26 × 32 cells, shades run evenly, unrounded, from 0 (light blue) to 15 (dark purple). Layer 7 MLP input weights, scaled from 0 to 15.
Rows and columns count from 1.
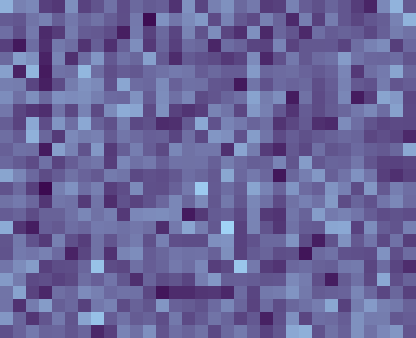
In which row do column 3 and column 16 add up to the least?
10
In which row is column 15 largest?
17
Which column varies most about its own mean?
3
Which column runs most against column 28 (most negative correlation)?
15
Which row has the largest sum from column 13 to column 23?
23
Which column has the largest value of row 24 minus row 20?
2
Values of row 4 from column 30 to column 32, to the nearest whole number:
5 11 8
